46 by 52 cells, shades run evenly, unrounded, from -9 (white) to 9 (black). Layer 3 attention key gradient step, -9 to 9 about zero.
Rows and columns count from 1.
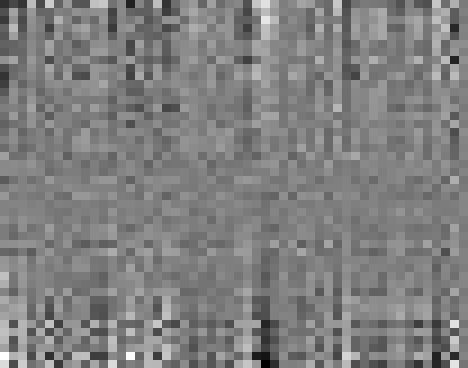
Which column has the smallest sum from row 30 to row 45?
1
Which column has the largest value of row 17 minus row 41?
51
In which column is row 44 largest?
30
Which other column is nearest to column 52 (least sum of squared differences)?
32
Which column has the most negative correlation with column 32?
33
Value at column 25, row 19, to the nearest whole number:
-2
